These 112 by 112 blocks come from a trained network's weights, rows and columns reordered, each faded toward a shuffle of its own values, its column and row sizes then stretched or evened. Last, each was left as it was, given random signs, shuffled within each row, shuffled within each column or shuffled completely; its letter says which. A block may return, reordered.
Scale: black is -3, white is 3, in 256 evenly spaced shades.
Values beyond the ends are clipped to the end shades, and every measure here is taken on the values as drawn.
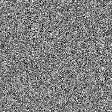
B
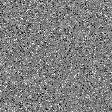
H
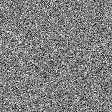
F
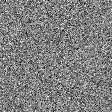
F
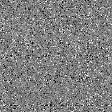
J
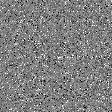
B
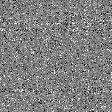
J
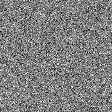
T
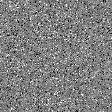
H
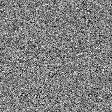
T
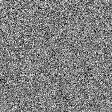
T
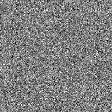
B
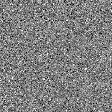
B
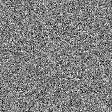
T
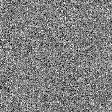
H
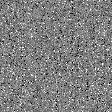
H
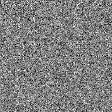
J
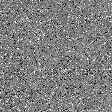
T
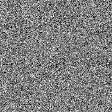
J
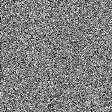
H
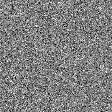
H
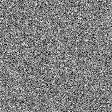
T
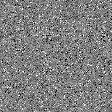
B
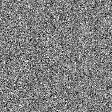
H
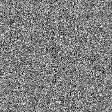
H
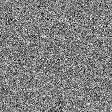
T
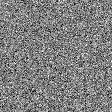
F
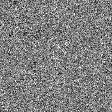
H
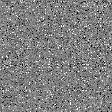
B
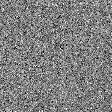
H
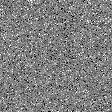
F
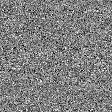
T
